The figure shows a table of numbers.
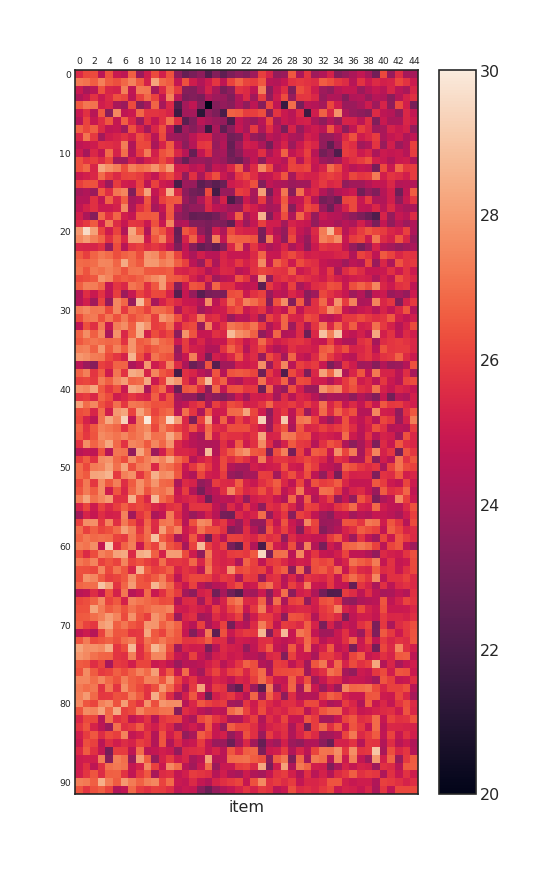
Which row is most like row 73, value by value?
54
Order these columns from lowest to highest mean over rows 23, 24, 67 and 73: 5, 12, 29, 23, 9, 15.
15, 23, 29, 5, 12, 9
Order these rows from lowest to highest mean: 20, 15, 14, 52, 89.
14, 15, 89, 20, 52
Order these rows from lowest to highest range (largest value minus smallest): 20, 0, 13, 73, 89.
89, 13, 0, 73, 20
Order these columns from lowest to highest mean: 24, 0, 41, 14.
14, 41, 24, 0
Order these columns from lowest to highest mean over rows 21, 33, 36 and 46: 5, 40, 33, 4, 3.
40, 4, 33, 5, 3
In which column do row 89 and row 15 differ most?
24
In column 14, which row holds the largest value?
33
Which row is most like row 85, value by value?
8
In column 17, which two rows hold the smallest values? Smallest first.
4, 7
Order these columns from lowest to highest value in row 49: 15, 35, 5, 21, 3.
15, 35, 21, 5, 3
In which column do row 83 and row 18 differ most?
39
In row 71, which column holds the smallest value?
18
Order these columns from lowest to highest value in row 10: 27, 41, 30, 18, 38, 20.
20, 18, 41, 38, 30, 27
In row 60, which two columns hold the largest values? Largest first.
4, 16
